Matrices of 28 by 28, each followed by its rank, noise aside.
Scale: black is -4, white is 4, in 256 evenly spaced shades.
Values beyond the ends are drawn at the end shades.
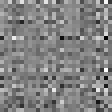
three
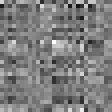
two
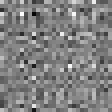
four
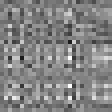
two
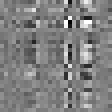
two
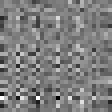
two
